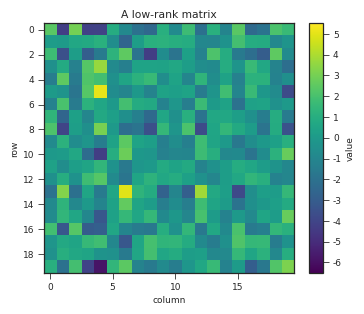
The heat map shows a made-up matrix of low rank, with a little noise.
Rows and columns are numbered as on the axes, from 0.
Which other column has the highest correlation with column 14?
4
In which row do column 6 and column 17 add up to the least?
8
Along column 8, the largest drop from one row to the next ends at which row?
2
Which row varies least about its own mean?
11
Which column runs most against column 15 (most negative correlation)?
6
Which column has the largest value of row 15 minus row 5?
19
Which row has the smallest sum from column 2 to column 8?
0
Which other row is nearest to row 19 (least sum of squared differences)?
10
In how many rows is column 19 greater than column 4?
10
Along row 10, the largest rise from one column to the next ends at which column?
5
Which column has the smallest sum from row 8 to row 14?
15
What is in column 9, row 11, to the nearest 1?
1
